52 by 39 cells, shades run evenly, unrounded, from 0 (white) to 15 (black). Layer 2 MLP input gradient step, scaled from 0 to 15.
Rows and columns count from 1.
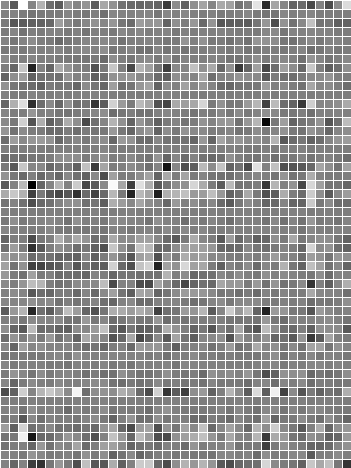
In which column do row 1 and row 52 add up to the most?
19
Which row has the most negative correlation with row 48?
47
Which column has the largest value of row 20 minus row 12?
3
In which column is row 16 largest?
32
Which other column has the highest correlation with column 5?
39
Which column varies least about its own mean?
38
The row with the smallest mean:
44
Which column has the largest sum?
4
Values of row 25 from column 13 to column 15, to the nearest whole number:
7 7 7
